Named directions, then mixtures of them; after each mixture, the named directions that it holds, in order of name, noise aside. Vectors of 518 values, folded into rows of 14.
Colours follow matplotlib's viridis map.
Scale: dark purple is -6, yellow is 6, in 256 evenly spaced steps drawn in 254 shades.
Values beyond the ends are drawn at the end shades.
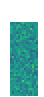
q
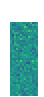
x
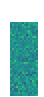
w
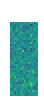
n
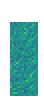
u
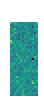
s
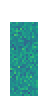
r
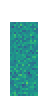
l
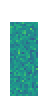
q.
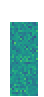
u, w, x.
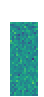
s, w, x.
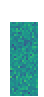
r.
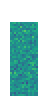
l.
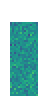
n, u.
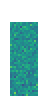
l, n.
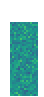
q, u, x.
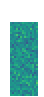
q, r.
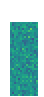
q, r, x.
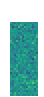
l, q, s.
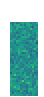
q.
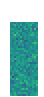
l, r.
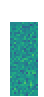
n, w.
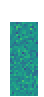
q.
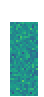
q.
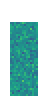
q.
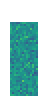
q.
